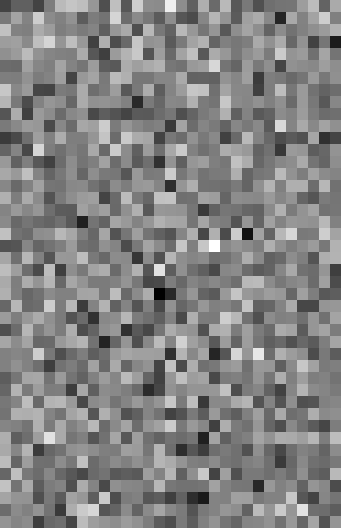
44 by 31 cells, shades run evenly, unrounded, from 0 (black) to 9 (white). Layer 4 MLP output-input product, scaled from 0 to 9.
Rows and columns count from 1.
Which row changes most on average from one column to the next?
20
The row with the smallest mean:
10
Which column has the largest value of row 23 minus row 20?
15
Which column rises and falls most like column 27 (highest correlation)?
30
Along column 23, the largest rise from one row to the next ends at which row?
21
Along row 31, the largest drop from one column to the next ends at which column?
17
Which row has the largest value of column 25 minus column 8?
19
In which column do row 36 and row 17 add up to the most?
16
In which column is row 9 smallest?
13
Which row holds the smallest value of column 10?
29
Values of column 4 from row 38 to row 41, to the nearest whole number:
2 4 4 3
